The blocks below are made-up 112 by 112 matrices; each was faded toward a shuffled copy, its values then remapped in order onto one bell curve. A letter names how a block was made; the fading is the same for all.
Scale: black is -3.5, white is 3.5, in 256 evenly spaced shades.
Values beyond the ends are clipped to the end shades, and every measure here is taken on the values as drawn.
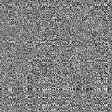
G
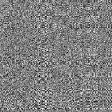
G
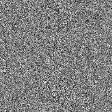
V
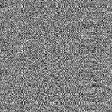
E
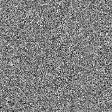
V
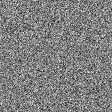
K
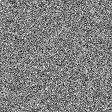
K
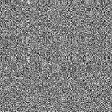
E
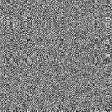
E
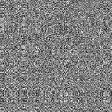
E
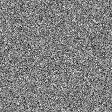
K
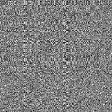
G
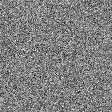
K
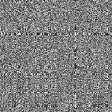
G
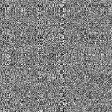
G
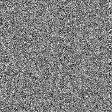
V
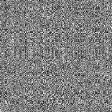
G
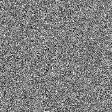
V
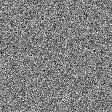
K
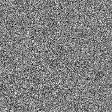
V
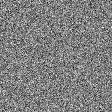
K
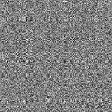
E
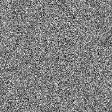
V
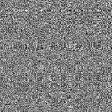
E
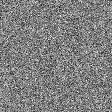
K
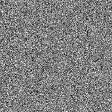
V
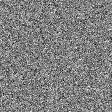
K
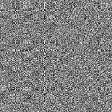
G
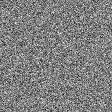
K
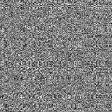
E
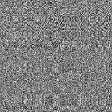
E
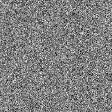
V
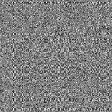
G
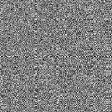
G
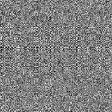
G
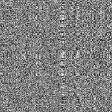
E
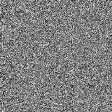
V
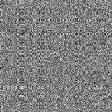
E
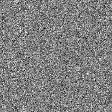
V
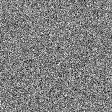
K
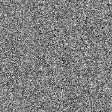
V
